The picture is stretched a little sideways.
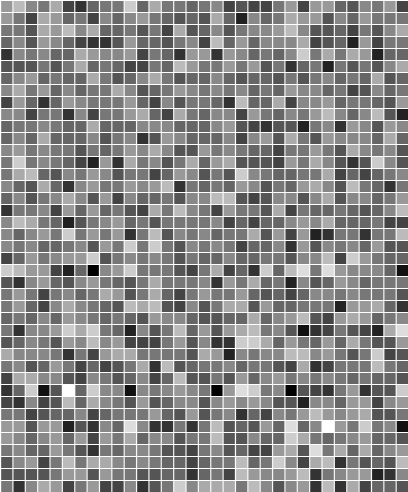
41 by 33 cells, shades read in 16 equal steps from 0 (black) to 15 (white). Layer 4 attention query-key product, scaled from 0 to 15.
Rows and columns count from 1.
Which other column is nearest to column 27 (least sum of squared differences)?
11
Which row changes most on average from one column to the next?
33
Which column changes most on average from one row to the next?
8
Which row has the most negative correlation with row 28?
23
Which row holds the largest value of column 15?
41
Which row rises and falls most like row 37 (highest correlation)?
2
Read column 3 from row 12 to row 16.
6 7 7 11 5
